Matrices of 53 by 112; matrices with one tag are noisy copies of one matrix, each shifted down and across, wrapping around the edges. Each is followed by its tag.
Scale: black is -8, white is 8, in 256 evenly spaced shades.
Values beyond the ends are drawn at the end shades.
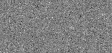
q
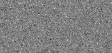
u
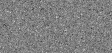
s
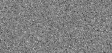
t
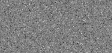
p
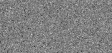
t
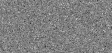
p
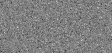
p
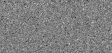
s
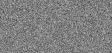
u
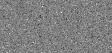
p
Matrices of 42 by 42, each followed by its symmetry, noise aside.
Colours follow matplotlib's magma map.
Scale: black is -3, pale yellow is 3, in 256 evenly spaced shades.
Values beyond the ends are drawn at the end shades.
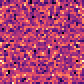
mirrored left to right.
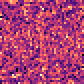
same after a half turn.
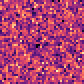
symmetric across the other diagonal.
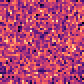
mirrored left to right.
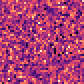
same after a half turn.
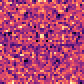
mirrored left to right.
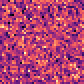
symmetric across the other diagonal.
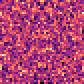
mirrored left to right.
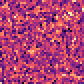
symmetric across the other diagonal.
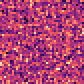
antisymmetric.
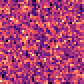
same after a half turn.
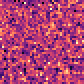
antisymmetric.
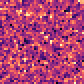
symmetric across the other diagonal.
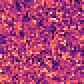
antisymmetric.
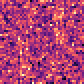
same after a half turn.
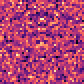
mirrored left to right.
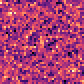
same after a half turn.
